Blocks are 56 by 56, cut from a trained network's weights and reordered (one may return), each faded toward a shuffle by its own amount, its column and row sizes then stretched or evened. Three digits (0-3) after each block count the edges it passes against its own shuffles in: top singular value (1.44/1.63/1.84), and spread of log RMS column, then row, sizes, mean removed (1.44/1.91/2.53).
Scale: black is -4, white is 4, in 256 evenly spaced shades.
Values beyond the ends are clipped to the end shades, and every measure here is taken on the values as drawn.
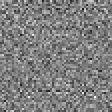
3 0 2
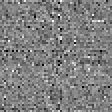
1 1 1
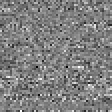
1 0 3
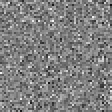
1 1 1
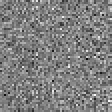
2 2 1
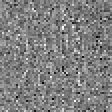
0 1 0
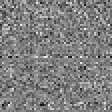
2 1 3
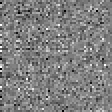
1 2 0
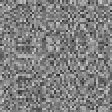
3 0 0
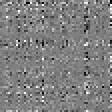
3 3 3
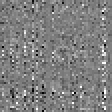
1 3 1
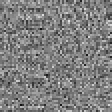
3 0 1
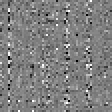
1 3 1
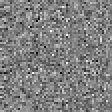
1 1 0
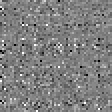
0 1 2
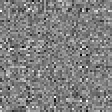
3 1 2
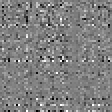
1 3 3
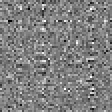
2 2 1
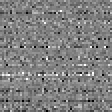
2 0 3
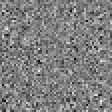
1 2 1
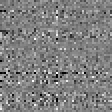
1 2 3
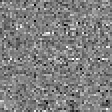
1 1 2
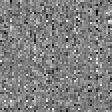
0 3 0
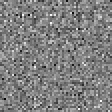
1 0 0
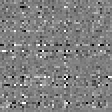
1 2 3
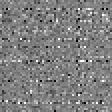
1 1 3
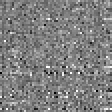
1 0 2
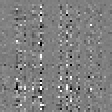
3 3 2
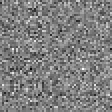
3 1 1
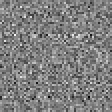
3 0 2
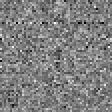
1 0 1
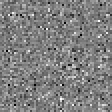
0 1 1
